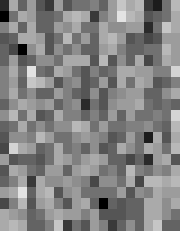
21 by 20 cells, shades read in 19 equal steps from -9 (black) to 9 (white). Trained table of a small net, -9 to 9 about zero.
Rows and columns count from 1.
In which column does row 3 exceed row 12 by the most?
19
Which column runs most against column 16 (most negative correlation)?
18
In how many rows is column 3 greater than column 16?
10
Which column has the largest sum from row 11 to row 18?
20
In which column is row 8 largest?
4
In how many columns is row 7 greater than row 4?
12
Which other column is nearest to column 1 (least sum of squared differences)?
11
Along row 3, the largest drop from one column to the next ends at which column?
17
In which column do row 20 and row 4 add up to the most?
8
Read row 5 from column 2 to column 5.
-4 -9 1 3
